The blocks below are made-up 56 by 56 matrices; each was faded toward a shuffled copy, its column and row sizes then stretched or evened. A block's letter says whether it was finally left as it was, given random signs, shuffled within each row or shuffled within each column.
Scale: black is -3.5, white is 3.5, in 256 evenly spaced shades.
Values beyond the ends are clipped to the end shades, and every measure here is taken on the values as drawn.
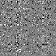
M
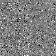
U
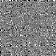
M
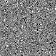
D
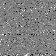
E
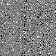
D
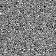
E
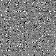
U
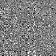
M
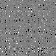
M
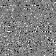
E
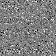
E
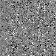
D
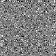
M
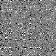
M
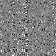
M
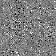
U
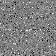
E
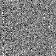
D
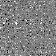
U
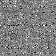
E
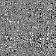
U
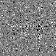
U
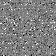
E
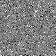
E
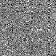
M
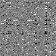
M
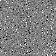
D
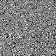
E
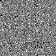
U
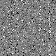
D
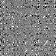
M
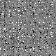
U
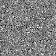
E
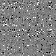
M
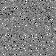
E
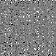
M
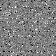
E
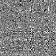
M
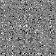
U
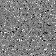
E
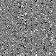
D
